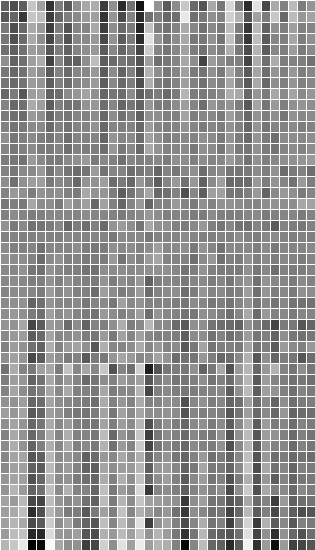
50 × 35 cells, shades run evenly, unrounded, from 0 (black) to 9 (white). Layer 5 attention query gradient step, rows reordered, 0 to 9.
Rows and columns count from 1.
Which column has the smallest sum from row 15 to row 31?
21
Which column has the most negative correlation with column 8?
17
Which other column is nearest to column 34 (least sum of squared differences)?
35
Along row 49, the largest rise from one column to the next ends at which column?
6
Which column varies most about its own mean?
16
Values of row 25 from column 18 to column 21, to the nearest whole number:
5 5 5 4
